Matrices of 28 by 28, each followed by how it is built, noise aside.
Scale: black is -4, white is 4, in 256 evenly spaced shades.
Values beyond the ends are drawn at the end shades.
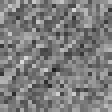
Hankel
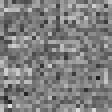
blocks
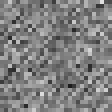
Hankel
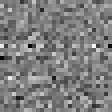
uneven rows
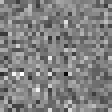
low rank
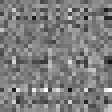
low rank
